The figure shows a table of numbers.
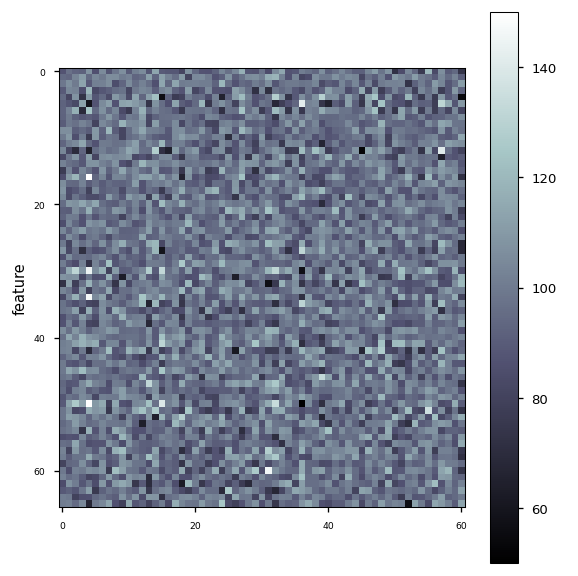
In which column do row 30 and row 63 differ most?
32
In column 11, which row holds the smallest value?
62
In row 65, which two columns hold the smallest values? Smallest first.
52, 4
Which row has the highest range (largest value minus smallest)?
50
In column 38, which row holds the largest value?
12
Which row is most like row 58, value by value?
47
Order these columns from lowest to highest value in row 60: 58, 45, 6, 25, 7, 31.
7, 45, 25, 6, 58, 31
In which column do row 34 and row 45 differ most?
4
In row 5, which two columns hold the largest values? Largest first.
36, 57
